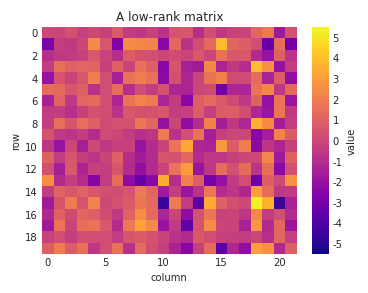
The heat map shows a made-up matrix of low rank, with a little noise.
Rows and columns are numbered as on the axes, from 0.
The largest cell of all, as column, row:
18, 15
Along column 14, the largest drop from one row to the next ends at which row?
9
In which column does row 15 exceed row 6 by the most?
19
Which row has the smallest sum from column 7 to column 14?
13
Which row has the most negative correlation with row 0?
7
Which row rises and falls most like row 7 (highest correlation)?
2
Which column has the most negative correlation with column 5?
12
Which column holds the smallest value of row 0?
20
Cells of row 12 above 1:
5
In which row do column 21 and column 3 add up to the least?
1
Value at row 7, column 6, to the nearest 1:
-1
